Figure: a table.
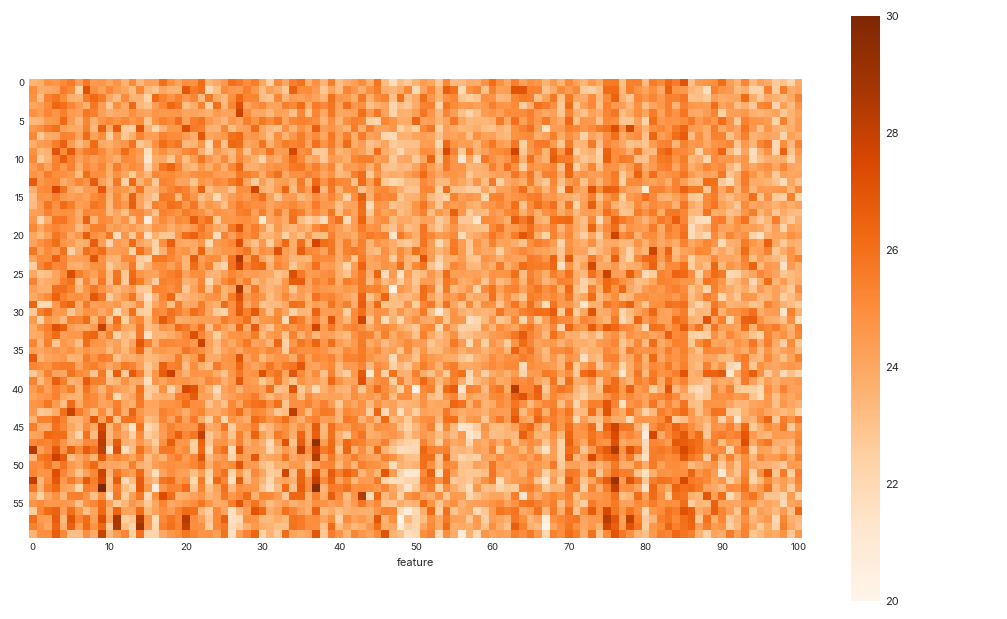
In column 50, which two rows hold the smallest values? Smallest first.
40, 51
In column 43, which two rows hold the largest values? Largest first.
54, 31
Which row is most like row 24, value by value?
30
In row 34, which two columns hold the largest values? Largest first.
22, 14
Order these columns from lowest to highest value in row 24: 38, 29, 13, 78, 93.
78, 38, 93, 13, 29
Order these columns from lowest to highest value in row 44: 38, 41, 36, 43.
43, 38, 36, 41
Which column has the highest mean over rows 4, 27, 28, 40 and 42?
27
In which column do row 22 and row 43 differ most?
5
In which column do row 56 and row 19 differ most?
86
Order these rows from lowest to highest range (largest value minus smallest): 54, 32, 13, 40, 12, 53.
12, 13, 32, 54, 40, 53
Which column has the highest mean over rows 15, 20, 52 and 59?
76
